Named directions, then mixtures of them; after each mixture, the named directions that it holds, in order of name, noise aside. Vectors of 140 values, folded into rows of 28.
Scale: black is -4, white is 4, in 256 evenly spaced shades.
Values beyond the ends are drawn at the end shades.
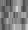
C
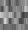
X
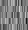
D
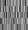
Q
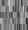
C, D, X.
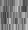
C, D, X.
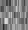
C, D, X.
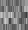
X.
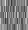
D, Q.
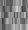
C.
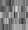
C, X.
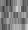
C.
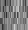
C, Q.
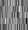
D.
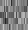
D, Q, X.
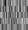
Q.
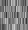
C, D, Q.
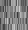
C, D, Q.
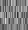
D, Q, X.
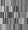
C, Q, X.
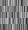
D.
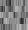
C, X.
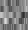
X.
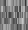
C, Q, X.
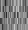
C, Q.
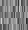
D, Q.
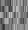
C, Q, X.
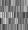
D, Q, X.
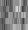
C.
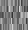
D, Q, X.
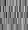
Q.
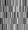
C, Q.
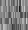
C, D, Q.
